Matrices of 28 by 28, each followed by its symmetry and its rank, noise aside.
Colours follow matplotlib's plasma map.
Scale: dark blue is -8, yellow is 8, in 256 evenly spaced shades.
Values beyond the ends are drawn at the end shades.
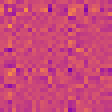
symmetric, rank three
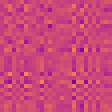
no symmetry, rank two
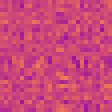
antisymmetric, rank four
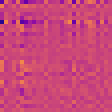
no symmetry, rank two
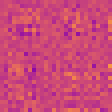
no symmetry, rank four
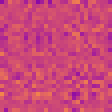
no symmetry, rank four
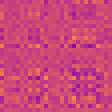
no symmetry, rank two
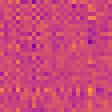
no symmetry, rank four
